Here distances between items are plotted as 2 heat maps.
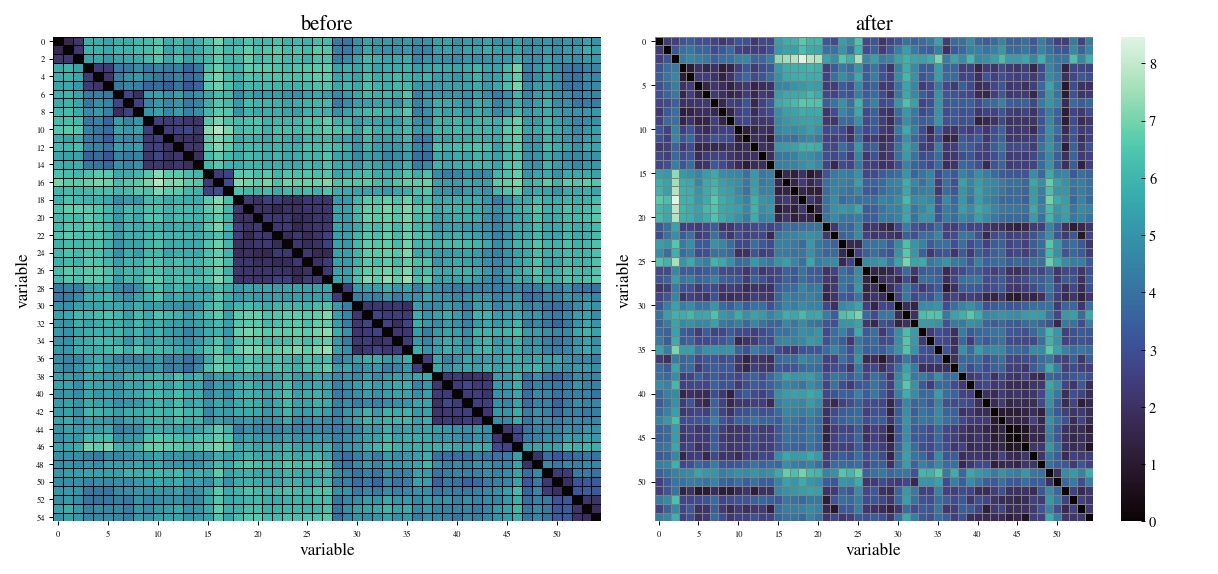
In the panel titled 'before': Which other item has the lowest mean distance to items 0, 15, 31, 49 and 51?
50
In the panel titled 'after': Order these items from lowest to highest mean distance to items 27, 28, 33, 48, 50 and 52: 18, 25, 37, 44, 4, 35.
44, 37, 4, 35, 18, 25
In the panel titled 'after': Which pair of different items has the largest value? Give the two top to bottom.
2, 18
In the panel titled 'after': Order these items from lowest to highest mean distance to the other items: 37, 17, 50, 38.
37, 38, 50, 17
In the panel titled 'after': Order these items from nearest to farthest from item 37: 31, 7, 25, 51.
51, 7, 25, 31
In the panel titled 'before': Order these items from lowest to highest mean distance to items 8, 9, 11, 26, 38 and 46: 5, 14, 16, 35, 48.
14, 5, 48, 35, 16
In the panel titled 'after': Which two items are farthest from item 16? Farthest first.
2, 49
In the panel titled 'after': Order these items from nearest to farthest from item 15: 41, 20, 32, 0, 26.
20, 26, 32, 41, 0
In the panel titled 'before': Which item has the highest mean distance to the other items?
16
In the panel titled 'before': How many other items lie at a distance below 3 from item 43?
5
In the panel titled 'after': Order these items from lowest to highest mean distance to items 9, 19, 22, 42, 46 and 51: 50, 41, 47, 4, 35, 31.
41, 47, 4, 50, 35, 31
